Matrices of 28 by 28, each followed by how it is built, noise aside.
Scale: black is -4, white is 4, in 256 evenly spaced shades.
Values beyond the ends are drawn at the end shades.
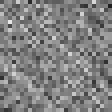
Toeplitz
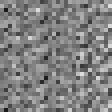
repeating rows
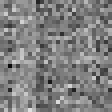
blocks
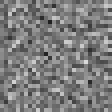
repeating rows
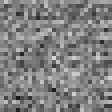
blocks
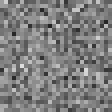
blocks
